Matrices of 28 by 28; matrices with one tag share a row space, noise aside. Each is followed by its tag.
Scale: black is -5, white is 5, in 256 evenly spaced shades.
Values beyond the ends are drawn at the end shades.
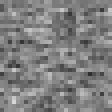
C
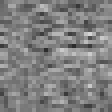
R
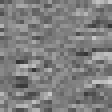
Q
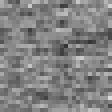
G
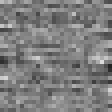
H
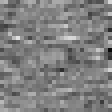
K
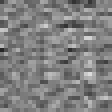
R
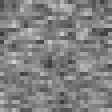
C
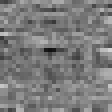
H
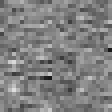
C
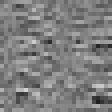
Q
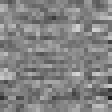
H
